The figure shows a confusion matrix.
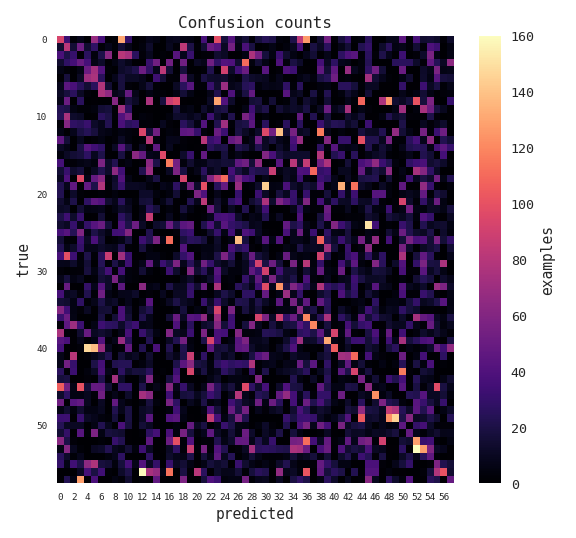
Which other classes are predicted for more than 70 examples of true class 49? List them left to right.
22, 44, 48
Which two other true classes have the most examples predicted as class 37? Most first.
17, 42
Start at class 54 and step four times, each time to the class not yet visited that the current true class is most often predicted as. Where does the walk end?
8
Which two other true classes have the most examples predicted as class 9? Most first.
0, 2
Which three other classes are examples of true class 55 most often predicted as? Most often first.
5, 4, 38
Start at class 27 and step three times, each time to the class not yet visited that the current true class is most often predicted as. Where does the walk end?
51
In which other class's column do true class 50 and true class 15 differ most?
11
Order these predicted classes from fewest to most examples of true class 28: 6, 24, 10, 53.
6, 10, 53, 24
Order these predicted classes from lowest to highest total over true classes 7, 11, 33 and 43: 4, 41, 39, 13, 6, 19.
13, 4, 39, 41, 19, 6
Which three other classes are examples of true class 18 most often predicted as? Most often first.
24, 3, 23
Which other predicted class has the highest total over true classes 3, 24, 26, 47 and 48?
16
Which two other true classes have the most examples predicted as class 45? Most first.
24, 5
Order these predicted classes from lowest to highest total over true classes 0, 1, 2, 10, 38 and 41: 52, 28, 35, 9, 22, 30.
52, 22, 30, 28, 35, 9
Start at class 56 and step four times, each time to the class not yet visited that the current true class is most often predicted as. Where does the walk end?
19
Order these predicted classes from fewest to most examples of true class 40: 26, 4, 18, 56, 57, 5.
18, 56, 26, 57, 5, 4
